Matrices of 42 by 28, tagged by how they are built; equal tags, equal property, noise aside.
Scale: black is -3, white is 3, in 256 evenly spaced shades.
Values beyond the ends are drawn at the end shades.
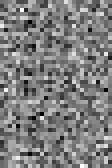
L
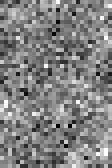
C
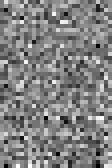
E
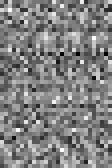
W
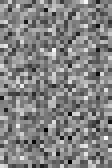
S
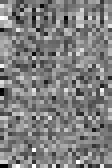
E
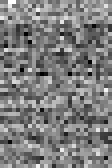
L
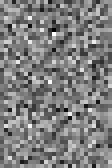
S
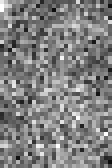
C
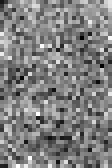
C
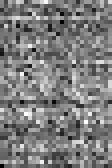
L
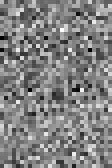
W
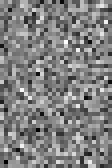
S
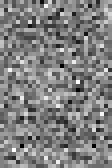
L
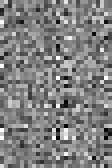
E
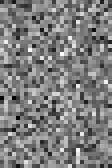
S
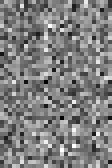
E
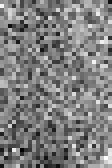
C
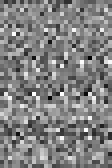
W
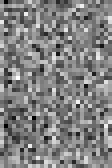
L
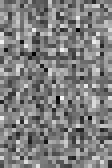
L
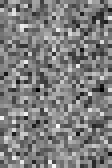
S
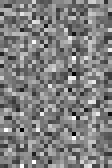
S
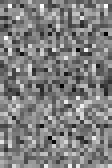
W
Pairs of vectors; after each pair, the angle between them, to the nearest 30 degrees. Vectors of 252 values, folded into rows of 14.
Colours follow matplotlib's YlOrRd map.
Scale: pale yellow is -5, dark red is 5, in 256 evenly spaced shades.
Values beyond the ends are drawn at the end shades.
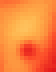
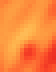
30 degrees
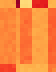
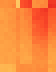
120 degrees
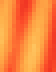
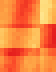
60 degrees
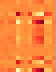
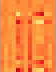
150 degrees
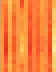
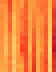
150 degrees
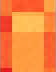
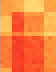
120 degrees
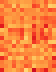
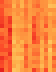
60 degrees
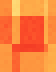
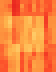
150 degrees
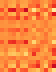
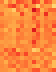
120 degrees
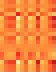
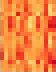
60 degrees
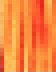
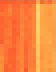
120 degrees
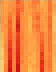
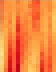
30 degrees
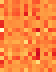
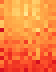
120 degrees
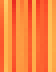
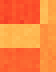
90 degrees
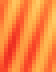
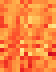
60 degrees
